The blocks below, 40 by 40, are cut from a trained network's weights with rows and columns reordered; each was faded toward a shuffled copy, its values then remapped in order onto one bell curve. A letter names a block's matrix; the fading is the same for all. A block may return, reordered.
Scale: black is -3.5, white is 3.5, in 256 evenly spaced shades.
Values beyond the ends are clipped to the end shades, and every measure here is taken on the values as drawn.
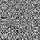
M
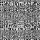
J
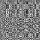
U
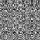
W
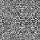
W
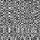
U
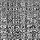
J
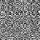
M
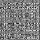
J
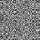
U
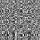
W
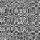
U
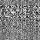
J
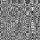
U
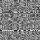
M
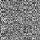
U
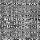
J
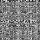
J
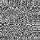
M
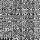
J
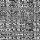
J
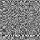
M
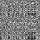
W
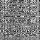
J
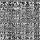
J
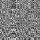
U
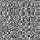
W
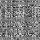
J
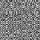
U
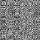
W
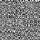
M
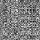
W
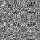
M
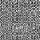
W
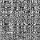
J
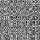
W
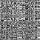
J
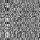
U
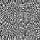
U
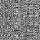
M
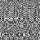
M
